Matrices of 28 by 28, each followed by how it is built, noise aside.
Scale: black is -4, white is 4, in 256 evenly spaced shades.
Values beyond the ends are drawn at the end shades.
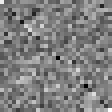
diagonal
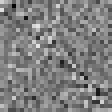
banded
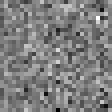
uneven columns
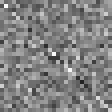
diagonal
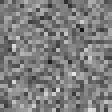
repeating rows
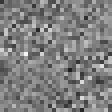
block diagonal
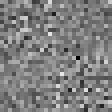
block diagonal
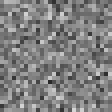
repeating rows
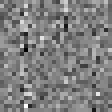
uneven columns
